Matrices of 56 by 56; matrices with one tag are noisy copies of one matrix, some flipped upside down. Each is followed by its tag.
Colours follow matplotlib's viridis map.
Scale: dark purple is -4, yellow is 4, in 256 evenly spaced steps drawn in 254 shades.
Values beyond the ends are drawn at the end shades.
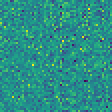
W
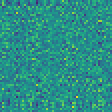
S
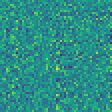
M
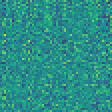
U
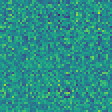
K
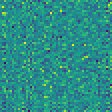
U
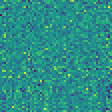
U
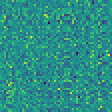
K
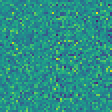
M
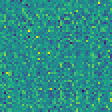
K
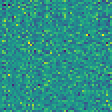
U
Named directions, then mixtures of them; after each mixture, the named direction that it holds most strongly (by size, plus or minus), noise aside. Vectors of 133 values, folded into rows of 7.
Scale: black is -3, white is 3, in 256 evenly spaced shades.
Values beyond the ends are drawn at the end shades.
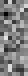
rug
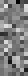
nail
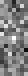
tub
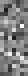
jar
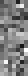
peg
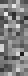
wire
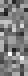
jar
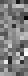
peg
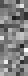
peg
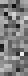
wire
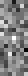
tub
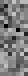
tub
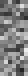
peg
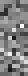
jar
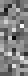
jar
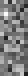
rug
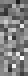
jar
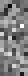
jar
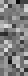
nail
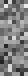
rug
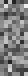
rug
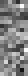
peg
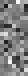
nail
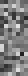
wire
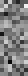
nail
